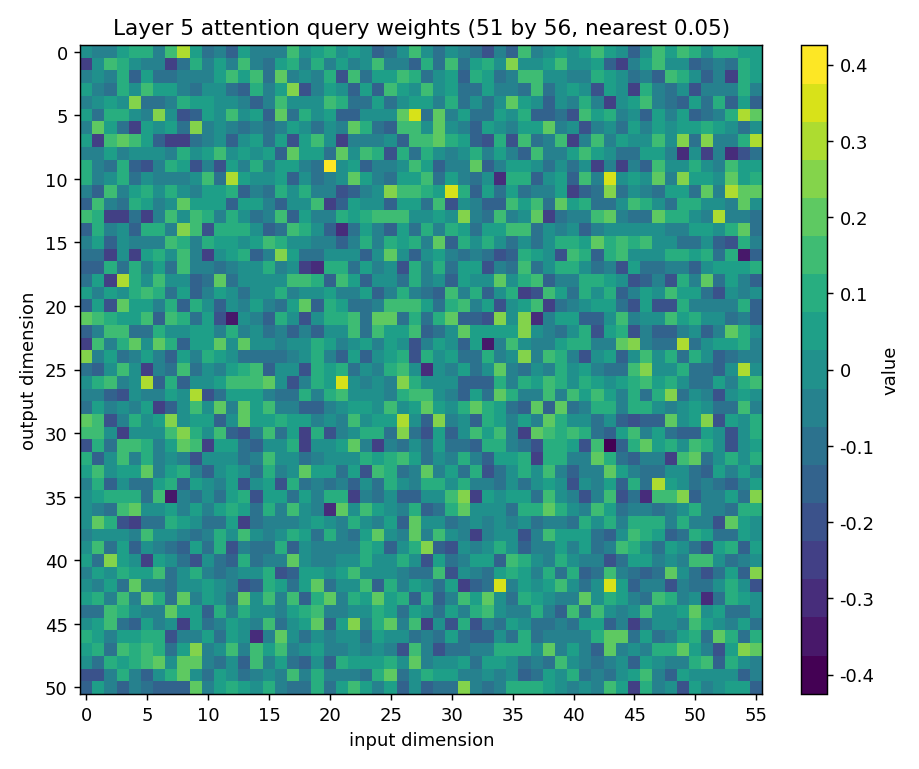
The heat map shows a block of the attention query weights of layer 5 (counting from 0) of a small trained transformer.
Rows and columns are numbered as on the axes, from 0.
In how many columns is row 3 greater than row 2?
20
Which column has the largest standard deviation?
43
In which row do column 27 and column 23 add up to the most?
5
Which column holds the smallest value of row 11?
40
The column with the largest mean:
27
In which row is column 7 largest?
29
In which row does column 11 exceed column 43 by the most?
31
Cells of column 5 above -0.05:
33
